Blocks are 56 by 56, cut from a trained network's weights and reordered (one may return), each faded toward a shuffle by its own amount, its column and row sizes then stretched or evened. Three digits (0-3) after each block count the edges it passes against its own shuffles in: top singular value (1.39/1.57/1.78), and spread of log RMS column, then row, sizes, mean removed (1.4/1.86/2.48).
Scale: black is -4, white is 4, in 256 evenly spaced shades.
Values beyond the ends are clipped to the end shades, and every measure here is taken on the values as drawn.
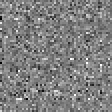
0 2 2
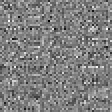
3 1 2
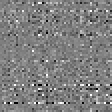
3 2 3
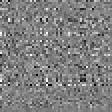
3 2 3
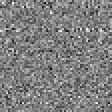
2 0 2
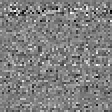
0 1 3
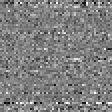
2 0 3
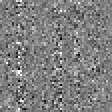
0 3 0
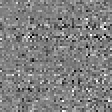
0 2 3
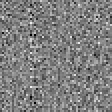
2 2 0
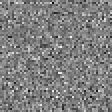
1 0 2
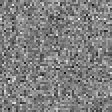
2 1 1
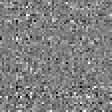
1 2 3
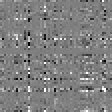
3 3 3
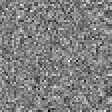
1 0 1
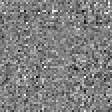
0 2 2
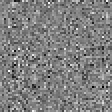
1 2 2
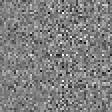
2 3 1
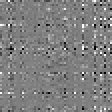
3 3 3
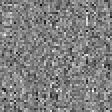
2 2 0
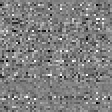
1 2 3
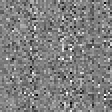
1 3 1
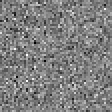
0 2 0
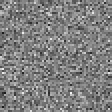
2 1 1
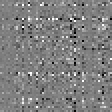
1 3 3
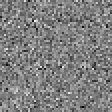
0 0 1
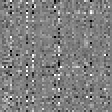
3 3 2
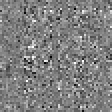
0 3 2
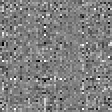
1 3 2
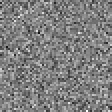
0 0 0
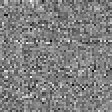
1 0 2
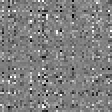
0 3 3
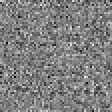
0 0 2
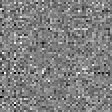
2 2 2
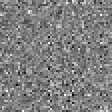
2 2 2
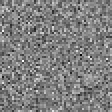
1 1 0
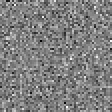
0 1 1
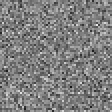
0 0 0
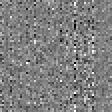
0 3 0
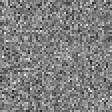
1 0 0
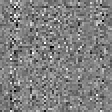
2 3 1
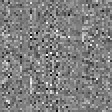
1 3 1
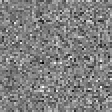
1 1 2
